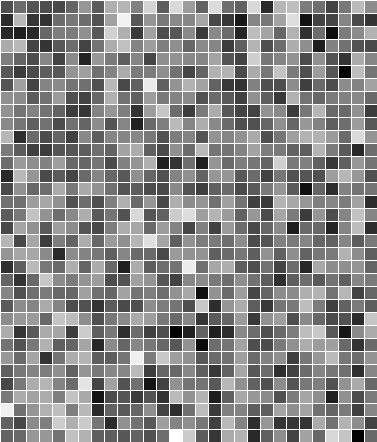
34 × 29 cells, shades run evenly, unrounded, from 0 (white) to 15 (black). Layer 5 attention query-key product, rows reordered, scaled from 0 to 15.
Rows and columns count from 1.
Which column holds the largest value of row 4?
25
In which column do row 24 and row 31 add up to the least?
16
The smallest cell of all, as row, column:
34, 14
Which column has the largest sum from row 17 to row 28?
20
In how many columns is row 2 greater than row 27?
13
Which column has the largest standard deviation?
28
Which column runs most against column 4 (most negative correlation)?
10
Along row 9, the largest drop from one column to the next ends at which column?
12
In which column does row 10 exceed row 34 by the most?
26
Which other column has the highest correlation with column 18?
3
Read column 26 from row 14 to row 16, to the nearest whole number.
6 12 7
